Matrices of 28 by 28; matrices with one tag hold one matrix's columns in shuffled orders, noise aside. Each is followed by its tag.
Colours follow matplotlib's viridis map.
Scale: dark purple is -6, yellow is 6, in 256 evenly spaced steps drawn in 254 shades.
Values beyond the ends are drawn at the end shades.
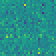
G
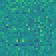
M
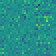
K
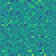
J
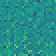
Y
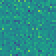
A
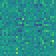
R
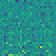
Y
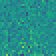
Y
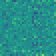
J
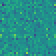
G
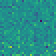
Y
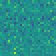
R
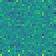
J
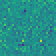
M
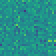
M
